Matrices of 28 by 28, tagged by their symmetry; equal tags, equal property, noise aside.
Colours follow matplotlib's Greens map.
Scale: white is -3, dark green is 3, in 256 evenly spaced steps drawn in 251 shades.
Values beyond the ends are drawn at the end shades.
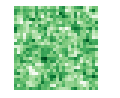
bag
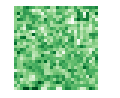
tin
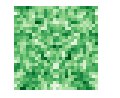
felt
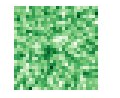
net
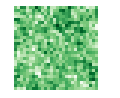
net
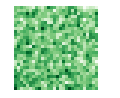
net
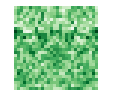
felt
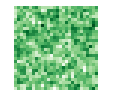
tin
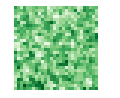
tin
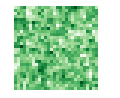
net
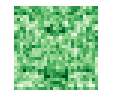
felt
